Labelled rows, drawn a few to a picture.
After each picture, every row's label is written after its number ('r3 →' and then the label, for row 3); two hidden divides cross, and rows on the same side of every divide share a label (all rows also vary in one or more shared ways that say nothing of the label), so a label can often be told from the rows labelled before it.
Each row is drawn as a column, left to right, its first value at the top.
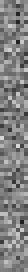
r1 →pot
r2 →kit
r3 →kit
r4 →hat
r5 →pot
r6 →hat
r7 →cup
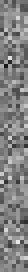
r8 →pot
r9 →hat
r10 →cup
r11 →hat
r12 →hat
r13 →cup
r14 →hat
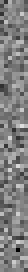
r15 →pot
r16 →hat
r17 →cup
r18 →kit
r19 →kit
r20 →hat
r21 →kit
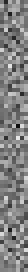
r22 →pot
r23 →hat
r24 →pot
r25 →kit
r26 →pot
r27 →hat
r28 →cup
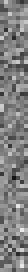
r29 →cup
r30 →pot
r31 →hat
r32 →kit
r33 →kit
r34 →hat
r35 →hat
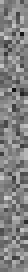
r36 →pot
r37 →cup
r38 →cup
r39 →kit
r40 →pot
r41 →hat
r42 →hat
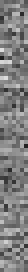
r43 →kit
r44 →kit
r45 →kit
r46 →hat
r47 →hat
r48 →kit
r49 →hat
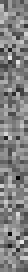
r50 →hat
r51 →hat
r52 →cup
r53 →hat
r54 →kit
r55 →hat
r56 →cup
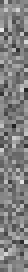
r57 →hat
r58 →pot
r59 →hat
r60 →pot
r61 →cup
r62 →pot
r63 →hat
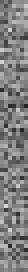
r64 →kit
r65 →pot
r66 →hat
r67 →kit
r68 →hat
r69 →kit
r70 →kit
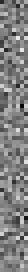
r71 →kit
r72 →hat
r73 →cup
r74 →hat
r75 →cup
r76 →kit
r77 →cup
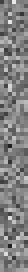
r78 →hat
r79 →cup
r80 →hat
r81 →pot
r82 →cup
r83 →pot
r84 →cup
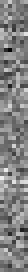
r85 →cup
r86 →cup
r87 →cup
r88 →pot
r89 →kit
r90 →pot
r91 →pot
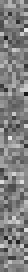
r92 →pot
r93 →kit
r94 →pot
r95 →kit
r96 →pot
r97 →pot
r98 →hat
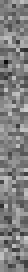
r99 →cup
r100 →cup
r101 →cup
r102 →pot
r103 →pot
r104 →cup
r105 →cup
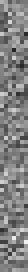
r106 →pot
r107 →pot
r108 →hat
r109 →cup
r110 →hat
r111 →hat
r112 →hat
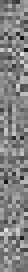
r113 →kit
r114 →hat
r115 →kit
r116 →hat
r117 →hat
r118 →kit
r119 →pot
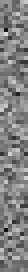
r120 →cup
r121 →pot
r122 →kit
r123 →hat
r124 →hat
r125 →cup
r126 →cup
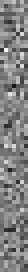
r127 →cup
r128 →pot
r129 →pot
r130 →pot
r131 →hat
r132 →pot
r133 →hat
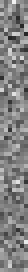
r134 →cup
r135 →hat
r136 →kit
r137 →pot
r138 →pot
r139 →cup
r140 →hat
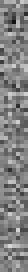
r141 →cup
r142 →pot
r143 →pot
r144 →pot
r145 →kit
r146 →pot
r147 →pot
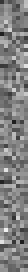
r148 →hat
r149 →hat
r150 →hat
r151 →cup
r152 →kit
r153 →pot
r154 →pot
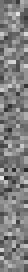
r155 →cup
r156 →kit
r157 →kit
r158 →kit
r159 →hat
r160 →pot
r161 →pot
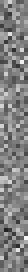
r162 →cup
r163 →pot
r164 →pot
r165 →cup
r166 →hat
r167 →kit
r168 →cup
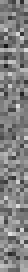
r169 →kit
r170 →hat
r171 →kit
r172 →kit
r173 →pot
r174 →hat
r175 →pot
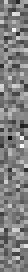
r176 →hat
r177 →pot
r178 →kit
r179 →hat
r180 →hat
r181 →pot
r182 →pot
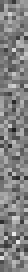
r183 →hat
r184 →cup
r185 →hat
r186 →kit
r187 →kit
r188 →cup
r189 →kit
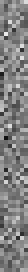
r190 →cup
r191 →kit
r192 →hat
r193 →pot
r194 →kit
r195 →cup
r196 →pot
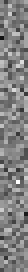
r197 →kit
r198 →kit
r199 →hat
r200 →cup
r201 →pot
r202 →kit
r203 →cup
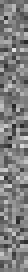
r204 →cup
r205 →hat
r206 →hat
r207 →kit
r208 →cup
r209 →pot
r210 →pot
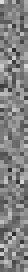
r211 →pot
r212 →pot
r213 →kit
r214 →cup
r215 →hat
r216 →pot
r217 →pot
